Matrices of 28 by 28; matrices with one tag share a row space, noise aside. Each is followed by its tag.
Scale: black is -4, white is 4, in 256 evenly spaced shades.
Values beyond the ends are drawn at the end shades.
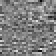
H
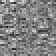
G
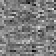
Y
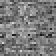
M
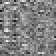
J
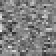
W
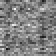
M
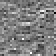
Y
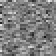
W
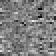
H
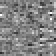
H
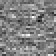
Y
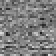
M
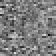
G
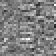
Y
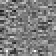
G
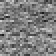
M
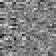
G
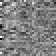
J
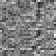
Y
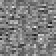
G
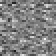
W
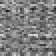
M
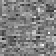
Y
